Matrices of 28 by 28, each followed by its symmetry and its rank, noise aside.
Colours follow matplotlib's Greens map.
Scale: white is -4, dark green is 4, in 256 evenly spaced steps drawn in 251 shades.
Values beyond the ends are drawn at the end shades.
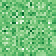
symmetric, rank four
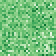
no symmetry, rank six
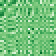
symmetric, rank three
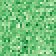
no symmetry, rank six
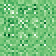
symmetric, rank three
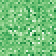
symmetric, rank four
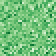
no symmetry, rank six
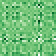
symmetric, rank three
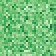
antisymmetric, rank six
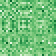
antisymmetric, rank four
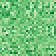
no symmetry, rank six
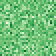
no symmetry, rank six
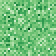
symmetric, rank six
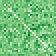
symmetric, rank six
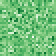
no symmetry, rank six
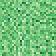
antisymmetric, rank four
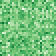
no symmetry, rank six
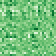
antisymmetric, rank four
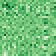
no symmetry, rank six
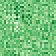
antisymmetric, rank four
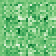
no symmetry, rank three
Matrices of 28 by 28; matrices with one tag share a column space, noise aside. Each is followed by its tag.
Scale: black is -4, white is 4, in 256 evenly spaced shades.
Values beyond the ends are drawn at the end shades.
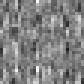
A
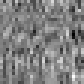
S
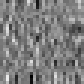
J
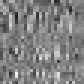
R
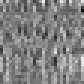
S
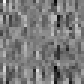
A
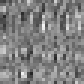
R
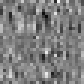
R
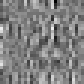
J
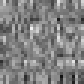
J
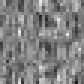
A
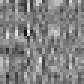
S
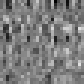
J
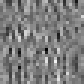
S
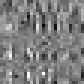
R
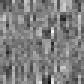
A
